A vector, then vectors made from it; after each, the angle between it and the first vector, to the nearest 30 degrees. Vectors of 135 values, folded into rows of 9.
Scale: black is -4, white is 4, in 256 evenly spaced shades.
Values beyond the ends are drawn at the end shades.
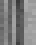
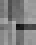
60 degrees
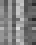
150 degrees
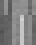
90 degrees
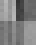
60 degrees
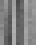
30 degrees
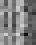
150 degrees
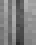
30 degrees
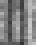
60 degrees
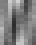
120 degrees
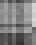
60 degrees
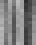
150 degrees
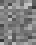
90 degrees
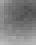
90 degrees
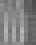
120 degrees
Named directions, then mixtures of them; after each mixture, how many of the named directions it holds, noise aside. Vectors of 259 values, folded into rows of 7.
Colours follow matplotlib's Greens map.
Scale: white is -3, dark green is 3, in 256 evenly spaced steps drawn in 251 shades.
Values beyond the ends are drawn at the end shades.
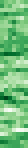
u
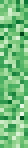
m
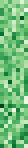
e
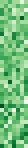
one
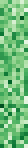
one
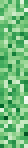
two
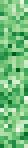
three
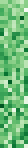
one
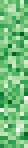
three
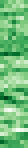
one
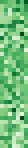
two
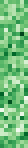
three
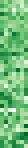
two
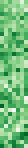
two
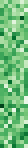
one
